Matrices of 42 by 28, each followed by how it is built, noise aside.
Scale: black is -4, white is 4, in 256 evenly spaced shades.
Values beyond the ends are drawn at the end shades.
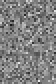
noise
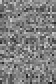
blocks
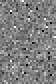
sparse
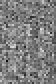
blocks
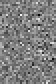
low rank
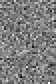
noise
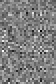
low rank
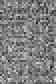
blocks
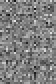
low rank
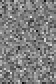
repeating columns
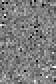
sparse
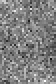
smooth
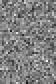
noise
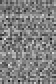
repeating columns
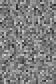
repeating columns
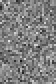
noise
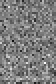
repeating columns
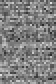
blocks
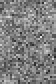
smooth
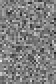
noise
